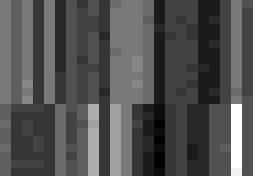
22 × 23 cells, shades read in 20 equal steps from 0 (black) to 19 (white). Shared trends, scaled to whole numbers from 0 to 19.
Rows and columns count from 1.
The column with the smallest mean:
15
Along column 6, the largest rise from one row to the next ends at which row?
14
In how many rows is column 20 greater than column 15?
12
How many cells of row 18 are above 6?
7
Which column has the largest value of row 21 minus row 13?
22
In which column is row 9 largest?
13
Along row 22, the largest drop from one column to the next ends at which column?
23
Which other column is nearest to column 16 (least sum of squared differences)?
17
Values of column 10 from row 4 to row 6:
4 3 4
